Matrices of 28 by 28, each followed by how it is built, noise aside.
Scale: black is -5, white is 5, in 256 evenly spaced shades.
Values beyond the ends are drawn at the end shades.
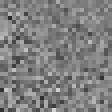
lower triangular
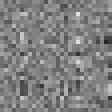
low rank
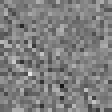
lower triangular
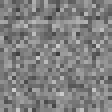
repeating columns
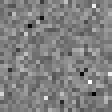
sparse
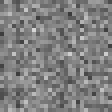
repeating rows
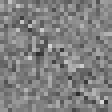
banded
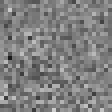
lower triangular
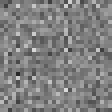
low rank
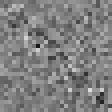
banded
